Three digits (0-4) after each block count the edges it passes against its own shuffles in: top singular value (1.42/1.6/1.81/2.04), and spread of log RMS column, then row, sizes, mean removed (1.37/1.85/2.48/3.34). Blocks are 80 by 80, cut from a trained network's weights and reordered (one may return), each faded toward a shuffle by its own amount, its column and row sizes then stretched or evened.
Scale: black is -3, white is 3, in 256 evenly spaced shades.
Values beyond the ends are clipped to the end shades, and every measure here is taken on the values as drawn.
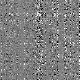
0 4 2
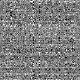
2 3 1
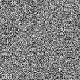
3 0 0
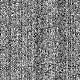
3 0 1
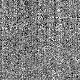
1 1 2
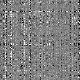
3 4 3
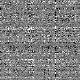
3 3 3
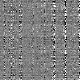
3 4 0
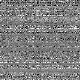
3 1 4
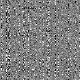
0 4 2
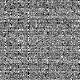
3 3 0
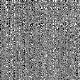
1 3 2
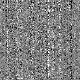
1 3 1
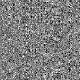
2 3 0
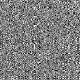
3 2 2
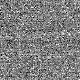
0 1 0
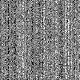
4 3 0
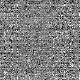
2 3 0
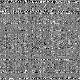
1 1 4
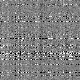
3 1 4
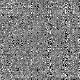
0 3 1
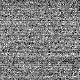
3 2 0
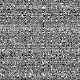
3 3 1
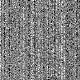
4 3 0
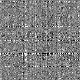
3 2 3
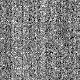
2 0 2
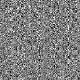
3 3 1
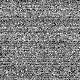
2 0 1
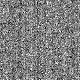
0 0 0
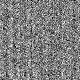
1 0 0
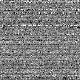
3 0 3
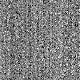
1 1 1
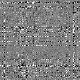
3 3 4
